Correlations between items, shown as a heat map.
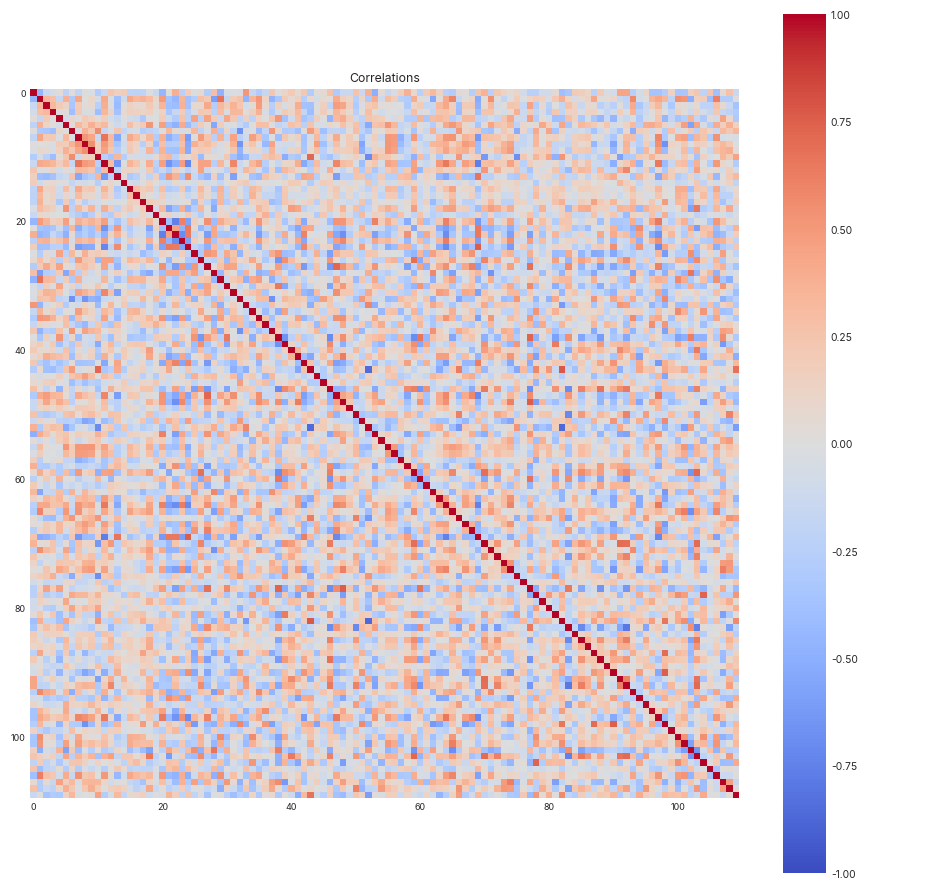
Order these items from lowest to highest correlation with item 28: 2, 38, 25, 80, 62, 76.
2, 76, 80, 38, 25, 62
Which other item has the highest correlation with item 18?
103
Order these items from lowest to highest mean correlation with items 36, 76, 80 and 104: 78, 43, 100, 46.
46, 100, 78, 43
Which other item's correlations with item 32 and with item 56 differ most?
8
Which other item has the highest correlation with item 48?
77
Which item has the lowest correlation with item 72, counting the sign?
83
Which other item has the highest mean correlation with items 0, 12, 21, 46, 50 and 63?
92
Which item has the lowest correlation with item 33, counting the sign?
82
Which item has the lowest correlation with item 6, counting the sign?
32
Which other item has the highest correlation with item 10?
43
